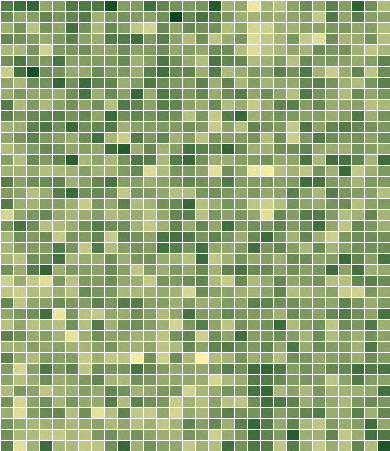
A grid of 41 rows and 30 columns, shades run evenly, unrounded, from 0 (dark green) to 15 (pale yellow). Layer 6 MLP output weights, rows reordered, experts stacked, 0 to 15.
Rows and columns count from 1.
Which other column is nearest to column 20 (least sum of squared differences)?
21
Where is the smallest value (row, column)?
2, 14
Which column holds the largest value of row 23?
7
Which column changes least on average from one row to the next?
13
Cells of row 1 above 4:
24
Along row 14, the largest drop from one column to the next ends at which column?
9
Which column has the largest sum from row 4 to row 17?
20
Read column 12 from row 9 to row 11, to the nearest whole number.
9 8 7
